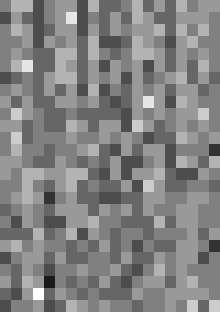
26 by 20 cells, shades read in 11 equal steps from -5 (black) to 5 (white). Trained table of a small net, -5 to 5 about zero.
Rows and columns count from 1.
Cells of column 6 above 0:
13
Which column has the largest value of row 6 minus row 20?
3
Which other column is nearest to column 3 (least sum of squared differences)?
15
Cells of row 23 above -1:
16
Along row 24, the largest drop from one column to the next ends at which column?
5
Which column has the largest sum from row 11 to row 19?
7
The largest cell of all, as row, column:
25, 4
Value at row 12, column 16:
-1
